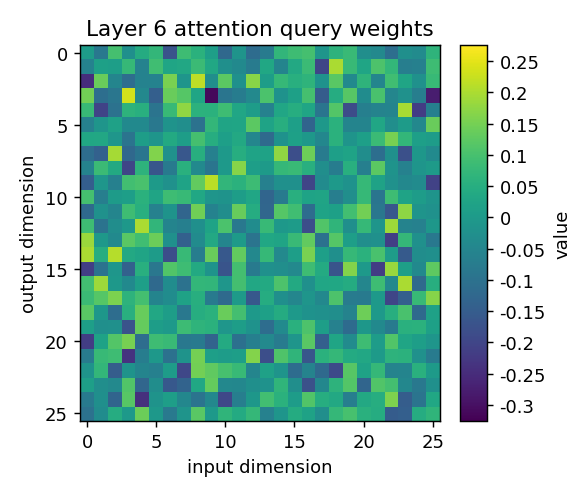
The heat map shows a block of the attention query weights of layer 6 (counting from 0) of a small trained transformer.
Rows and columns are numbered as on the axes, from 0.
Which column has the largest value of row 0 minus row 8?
5
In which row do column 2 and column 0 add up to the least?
2
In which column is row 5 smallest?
16
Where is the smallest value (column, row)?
9, 3
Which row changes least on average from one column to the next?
6
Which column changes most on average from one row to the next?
22
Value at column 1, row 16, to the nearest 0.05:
0.2
